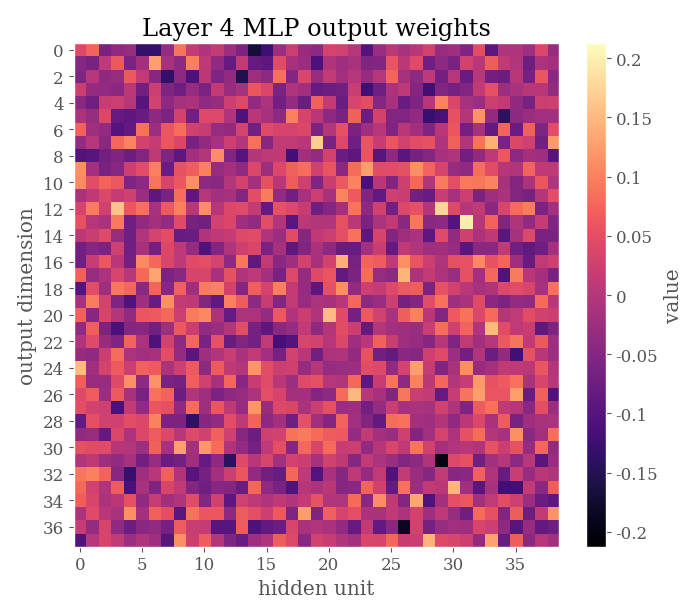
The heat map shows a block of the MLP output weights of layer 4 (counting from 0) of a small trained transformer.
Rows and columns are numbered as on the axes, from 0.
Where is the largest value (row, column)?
13, 31
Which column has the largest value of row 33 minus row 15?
30
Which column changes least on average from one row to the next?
18
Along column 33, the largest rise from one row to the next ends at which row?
7
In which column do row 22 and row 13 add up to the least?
17
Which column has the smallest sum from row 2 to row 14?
28
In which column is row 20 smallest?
12
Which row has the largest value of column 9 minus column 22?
20
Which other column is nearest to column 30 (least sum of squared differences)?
24
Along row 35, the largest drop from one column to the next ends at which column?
19
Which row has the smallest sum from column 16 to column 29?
3
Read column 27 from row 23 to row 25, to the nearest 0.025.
-0.05 0.125 0.1
